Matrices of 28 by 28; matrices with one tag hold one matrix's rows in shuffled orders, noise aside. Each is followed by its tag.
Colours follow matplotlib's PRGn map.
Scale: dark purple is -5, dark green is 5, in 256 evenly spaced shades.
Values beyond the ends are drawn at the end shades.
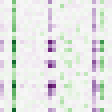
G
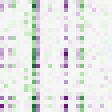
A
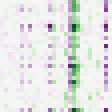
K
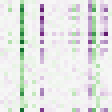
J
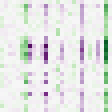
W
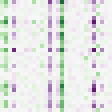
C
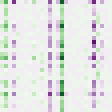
C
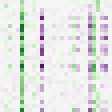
J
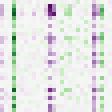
G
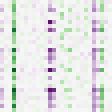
G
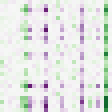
W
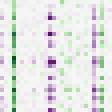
G
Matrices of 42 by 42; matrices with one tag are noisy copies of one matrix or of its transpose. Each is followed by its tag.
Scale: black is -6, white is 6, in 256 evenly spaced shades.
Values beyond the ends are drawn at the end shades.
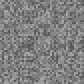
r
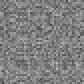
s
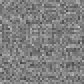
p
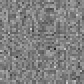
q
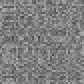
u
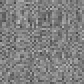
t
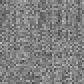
t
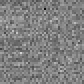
t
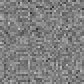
s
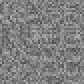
p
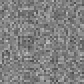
r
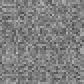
u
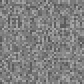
s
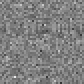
r
